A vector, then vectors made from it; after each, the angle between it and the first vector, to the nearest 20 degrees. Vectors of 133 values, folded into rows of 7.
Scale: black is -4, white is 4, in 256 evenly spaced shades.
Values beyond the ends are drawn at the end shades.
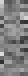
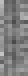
40 degrees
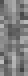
140 degrees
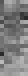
140 degrees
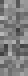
120 degrees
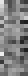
20 degrees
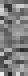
60 degrees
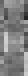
120 degrees
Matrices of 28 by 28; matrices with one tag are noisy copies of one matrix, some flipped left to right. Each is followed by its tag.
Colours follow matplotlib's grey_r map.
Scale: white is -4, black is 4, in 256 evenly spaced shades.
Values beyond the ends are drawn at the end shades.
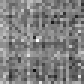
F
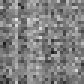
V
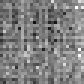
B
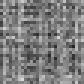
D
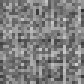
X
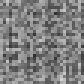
D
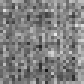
F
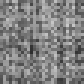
V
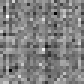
D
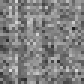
V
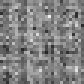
V
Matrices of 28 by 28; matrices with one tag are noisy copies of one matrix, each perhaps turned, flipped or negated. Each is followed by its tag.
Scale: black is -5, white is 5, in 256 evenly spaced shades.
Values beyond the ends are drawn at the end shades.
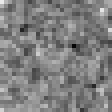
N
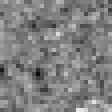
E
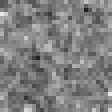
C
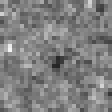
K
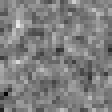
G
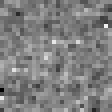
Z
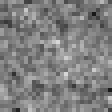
Z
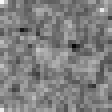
N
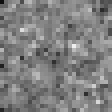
N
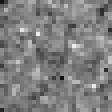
N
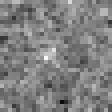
K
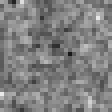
Z
